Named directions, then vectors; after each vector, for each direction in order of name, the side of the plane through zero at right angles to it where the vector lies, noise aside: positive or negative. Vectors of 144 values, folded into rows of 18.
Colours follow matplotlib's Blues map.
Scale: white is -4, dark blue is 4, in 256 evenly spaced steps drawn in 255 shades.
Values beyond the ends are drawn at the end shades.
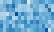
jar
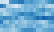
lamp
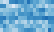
negative, positive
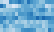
negative, positive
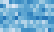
negative, positive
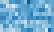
negative, positive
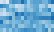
positive, positive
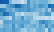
negative, negative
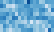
negative, positive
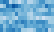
positive, negative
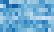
positive, negative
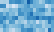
negative, positive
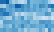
negative, negative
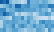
negative, negative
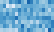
negative, positive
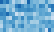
negative, negative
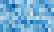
positive, negative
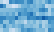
negative, positive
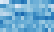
positive, positive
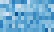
positive, positive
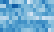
positive, negative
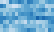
negative, positive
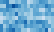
positive, negative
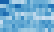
negative, negative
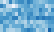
negative, positive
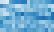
positive, positive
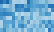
negative, negative
